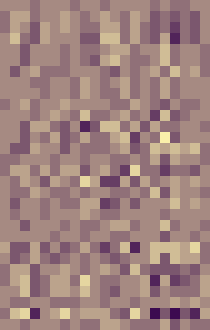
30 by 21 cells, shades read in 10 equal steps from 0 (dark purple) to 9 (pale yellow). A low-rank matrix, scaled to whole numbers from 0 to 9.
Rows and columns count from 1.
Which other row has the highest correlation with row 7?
24
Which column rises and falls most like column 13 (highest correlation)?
17
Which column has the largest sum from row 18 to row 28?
9
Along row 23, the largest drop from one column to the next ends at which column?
14
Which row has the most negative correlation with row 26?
18
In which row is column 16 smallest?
29
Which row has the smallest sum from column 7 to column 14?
23
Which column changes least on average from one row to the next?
1
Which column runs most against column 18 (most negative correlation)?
2
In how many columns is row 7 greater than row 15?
8
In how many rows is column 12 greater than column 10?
10
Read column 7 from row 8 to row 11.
5 5 6 5
